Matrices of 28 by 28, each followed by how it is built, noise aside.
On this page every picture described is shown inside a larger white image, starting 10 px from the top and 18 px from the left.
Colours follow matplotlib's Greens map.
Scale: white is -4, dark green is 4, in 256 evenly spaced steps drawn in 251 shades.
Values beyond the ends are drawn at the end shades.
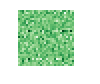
uneven rows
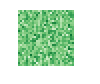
repeating rows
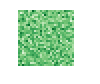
noise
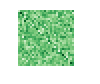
diagonal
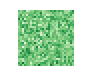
noise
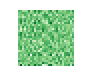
low rank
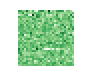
uneven rows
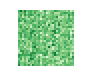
repeating rows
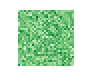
noise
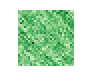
Toeplitz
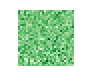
uneven rows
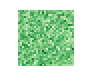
noise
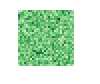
noise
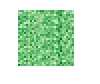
repeating rows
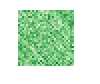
Toeplitz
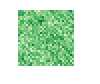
Toeplitz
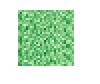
repeating rows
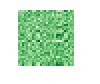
low rank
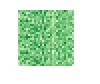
repeating rows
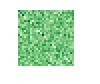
diagonal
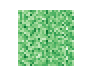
repeating rows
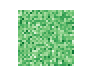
repeating rows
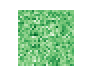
low rank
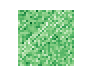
Hankel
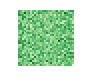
repeating rows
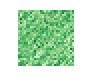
Hankel
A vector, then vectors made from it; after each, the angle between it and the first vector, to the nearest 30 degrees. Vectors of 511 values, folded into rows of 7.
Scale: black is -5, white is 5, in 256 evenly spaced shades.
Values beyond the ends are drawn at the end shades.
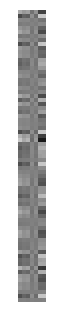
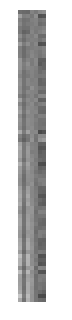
120 degrees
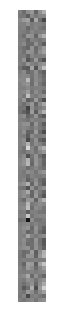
90 degrees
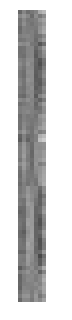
120 degrees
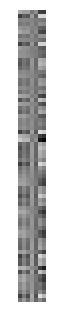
30 degrees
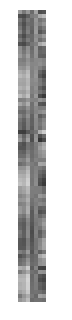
60 degrees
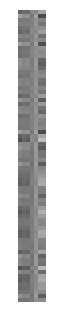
150 degrees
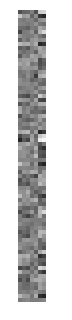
150 degrees
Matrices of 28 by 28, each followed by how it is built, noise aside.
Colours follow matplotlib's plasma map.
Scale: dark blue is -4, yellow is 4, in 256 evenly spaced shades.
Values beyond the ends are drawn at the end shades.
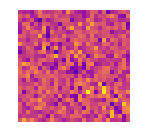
banded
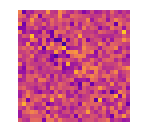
banded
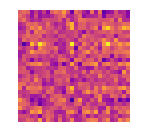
low rank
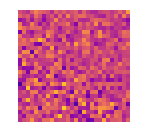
lower triangular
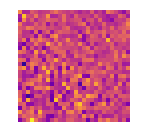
lower triangular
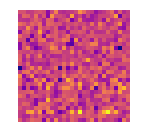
uneven rows
